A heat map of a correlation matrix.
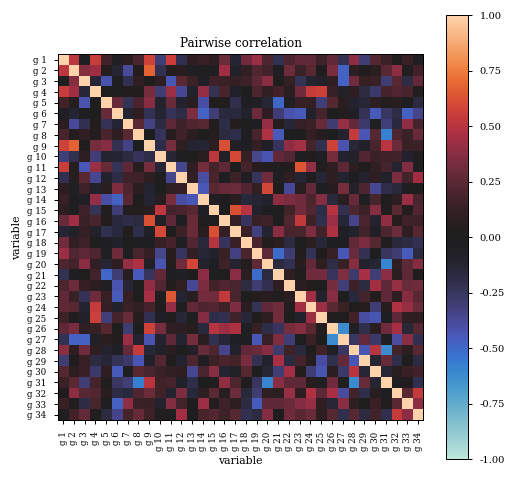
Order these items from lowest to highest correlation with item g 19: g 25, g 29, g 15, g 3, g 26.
g 29, g 15, g 25, g 26, g 3
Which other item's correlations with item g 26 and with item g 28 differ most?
g 31
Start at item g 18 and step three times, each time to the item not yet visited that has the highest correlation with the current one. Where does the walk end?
g 10
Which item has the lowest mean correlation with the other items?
g 6
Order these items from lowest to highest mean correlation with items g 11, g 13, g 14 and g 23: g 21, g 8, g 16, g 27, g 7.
g 8, g 21, g 27, g 7, g 16
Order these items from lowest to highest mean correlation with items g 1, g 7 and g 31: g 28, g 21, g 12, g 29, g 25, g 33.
g 29, g 12, g 28, g 21, g 25, g 33
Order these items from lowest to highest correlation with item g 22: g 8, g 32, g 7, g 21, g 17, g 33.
g 7, g 8, g 21, g 17, g 33, g 32
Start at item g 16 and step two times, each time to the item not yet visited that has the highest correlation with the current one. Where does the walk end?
g 2
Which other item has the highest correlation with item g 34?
g 32
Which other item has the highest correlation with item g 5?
g 9
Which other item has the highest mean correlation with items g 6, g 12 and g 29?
g 13
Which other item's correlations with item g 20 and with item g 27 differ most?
g 3
